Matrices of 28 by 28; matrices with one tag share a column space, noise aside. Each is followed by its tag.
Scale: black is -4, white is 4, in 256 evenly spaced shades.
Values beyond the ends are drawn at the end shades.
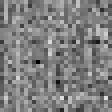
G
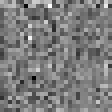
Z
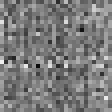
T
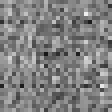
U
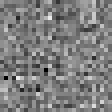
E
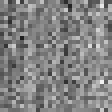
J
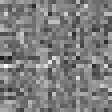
T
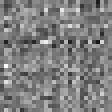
G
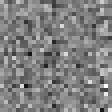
U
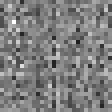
T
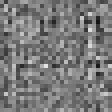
T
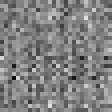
E
